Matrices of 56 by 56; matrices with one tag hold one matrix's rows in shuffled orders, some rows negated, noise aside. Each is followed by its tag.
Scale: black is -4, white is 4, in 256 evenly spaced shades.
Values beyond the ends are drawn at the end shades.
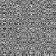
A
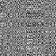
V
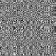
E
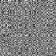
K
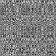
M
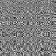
E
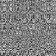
A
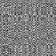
K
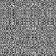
M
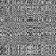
V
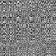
A
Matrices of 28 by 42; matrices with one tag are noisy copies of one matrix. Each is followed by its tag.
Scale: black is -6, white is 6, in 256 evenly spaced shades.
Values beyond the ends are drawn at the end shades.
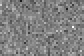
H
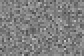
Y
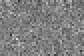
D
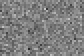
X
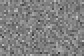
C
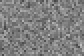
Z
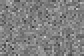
D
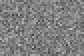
C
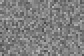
Z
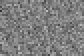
X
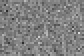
X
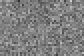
D
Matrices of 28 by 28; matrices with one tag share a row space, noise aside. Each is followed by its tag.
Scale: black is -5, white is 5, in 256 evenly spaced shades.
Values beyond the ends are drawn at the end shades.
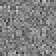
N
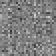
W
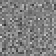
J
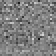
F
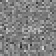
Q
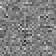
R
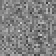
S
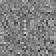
R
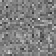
F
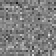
F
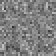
R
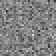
F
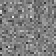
J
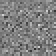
S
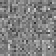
W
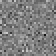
J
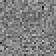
Q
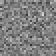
Q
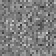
S
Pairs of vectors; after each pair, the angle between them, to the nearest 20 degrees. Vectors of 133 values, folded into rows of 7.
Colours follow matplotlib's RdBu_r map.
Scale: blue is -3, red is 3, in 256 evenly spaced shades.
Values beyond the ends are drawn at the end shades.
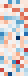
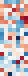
40 degrees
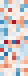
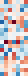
20 degrees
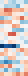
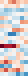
160 degrees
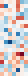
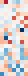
100 degrees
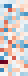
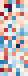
120 degrees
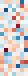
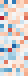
100 degrees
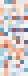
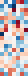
100 degrees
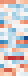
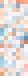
60 degrees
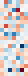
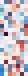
120 degrees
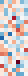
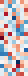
160 degrees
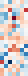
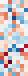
160 degrees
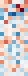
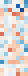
140 degrees
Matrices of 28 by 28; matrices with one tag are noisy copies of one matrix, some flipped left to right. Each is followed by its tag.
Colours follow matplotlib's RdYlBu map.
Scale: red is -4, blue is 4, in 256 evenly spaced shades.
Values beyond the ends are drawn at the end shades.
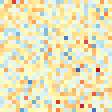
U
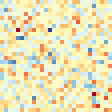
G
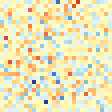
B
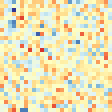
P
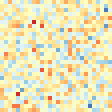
G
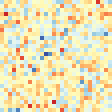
U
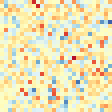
B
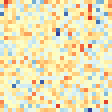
P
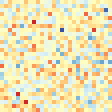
G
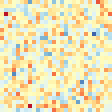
U
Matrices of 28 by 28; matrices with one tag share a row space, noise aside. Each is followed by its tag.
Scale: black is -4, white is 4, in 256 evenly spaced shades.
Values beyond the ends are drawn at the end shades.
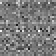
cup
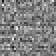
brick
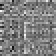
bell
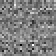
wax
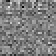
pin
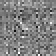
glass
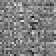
wax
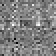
brick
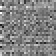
bell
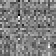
cup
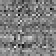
glass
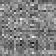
wax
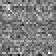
pin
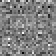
pin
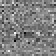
brick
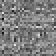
brick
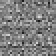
pin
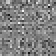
pin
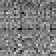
glass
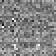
brick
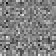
cup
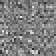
wax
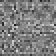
brick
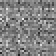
cup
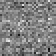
pin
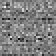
pin
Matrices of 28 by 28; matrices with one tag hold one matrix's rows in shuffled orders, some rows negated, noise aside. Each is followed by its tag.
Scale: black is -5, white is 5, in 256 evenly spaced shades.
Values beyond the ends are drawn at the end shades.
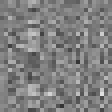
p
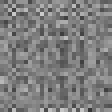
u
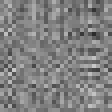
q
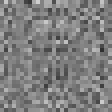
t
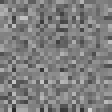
u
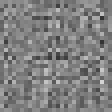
t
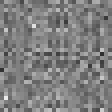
t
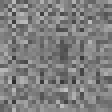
u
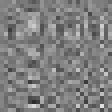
p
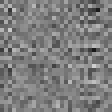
q
